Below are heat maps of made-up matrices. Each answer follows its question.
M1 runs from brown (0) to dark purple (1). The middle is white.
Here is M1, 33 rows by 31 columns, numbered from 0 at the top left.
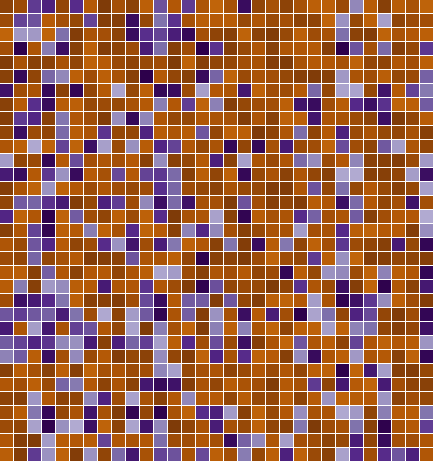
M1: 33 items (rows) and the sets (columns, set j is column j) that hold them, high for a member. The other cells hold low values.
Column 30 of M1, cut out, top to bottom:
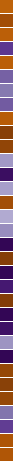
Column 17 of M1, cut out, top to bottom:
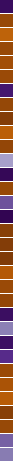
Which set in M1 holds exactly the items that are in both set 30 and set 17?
0
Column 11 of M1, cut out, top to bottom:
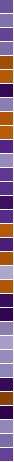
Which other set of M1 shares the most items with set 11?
3
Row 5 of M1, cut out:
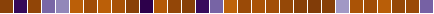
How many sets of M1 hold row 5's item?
8
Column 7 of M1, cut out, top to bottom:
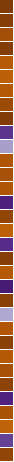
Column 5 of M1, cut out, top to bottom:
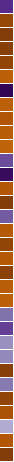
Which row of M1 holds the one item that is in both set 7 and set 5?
22
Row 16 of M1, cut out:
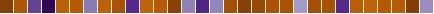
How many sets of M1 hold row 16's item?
10
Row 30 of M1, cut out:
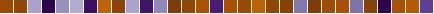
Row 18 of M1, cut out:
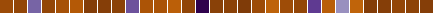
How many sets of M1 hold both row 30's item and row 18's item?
2
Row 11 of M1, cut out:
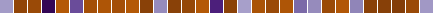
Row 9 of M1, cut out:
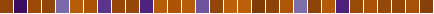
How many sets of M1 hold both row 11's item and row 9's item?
1
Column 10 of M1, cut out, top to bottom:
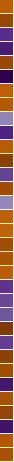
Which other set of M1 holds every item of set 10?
4
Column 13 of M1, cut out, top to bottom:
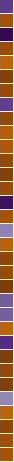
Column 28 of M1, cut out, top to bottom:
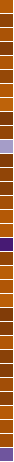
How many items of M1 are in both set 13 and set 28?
0
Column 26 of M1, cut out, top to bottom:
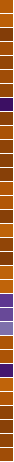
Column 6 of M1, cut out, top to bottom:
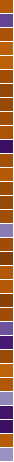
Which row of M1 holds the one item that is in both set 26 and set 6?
23
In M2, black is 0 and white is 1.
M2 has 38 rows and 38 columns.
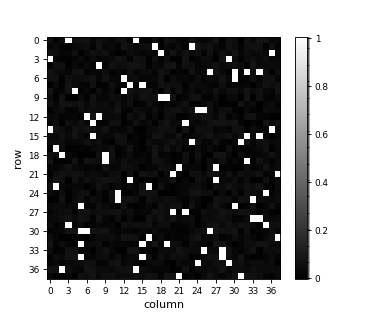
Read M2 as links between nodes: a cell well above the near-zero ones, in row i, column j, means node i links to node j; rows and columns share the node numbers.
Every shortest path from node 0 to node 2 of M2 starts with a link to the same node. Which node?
node 14
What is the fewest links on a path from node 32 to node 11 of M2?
6
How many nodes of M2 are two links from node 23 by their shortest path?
2
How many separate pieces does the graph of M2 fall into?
2
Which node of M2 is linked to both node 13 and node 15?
node 7
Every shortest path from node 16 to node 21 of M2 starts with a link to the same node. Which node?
node 31
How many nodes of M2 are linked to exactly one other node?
2
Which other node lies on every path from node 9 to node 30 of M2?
node 5
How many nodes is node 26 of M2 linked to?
2
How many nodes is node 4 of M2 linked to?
1
